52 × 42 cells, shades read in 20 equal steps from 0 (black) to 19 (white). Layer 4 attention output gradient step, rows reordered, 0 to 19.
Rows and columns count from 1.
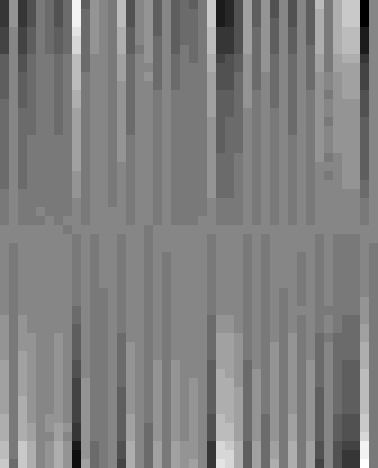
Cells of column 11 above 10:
6
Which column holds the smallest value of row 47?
9
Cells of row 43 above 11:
5
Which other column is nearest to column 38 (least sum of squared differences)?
36
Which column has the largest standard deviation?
41
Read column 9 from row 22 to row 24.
11 10 10
